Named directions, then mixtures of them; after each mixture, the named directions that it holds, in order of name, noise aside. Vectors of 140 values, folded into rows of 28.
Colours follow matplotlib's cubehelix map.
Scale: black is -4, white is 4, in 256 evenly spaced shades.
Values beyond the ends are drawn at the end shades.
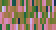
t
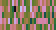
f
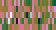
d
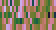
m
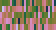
t.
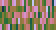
t.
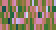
d, m, t.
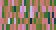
d, f.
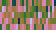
t.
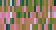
d, m, t.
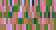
f, m.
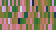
f, m, t.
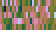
m, t.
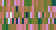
d.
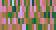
f, m.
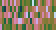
m, t.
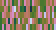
f.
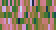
f, m, t.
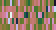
d, t.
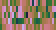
d, m, t.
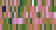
m, t.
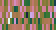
d, f.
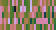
f.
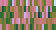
d, t.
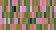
f.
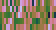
m.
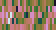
d, t.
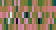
d.
